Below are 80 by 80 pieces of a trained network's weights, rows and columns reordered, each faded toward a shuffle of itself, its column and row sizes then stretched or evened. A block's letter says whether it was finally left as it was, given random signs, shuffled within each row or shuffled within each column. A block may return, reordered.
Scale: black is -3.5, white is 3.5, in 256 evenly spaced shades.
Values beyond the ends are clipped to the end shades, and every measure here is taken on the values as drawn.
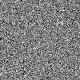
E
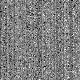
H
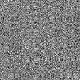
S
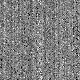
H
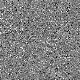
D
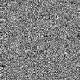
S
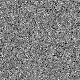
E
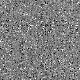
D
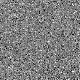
D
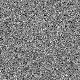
E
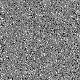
H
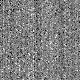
H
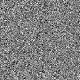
S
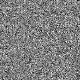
D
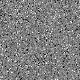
H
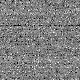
E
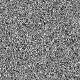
E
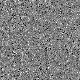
H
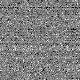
S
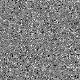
D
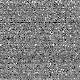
S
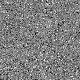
E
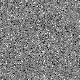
H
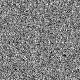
E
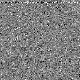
S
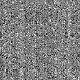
S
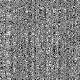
S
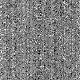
S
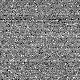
E
